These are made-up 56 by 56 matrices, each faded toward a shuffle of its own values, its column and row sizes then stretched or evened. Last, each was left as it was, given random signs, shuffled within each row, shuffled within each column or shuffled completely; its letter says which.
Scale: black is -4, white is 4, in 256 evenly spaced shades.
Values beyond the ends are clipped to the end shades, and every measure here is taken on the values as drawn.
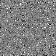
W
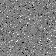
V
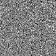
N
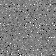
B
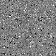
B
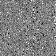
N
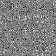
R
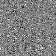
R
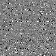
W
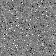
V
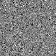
N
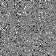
W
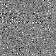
W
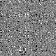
R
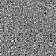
R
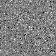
W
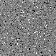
N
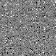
W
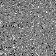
W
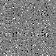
R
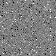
N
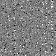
N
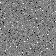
V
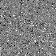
B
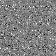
B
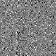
R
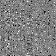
R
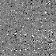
R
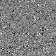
W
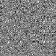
R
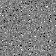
W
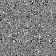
B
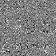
R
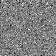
B
